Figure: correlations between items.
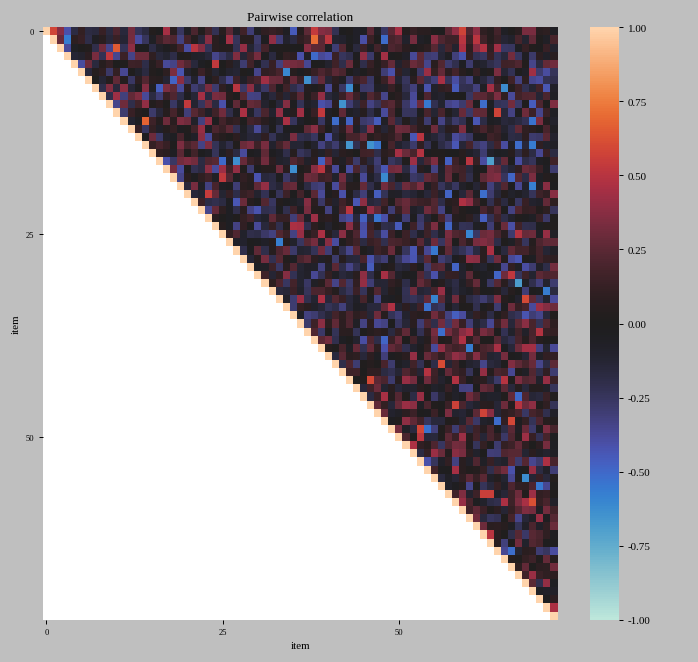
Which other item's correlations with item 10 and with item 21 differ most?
39
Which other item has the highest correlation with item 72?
71
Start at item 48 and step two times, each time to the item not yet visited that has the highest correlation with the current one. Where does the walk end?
30
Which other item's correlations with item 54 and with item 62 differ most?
63
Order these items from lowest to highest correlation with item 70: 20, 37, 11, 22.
22, 20, 11, 37
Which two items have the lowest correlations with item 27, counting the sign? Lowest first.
16, 55
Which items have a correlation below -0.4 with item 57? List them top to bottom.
16, 20, 24
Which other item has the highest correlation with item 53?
49
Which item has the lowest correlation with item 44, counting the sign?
21
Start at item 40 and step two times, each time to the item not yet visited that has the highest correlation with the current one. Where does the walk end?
38
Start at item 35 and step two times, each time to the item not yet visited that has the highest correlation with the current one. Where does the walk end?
4
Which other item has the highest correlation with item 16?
60
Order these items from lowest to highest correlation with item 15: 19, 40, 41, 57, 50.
41, 57, 40, 19, 50
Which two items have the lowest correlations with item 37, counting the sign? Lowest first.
6, 56
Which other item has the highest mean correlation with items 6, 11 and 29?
14
